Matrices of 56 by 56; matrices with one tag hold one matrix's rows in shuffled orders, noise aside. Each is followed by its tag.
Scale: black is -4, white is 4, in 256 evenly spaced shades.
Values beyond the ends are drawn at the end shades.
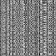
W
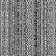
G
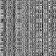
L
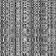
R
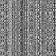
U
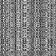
R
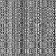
U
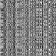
L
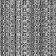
R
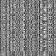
W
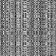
R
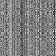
U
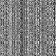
U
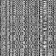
W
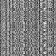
W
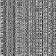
L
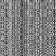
U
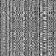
W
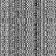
G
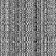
G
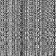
U
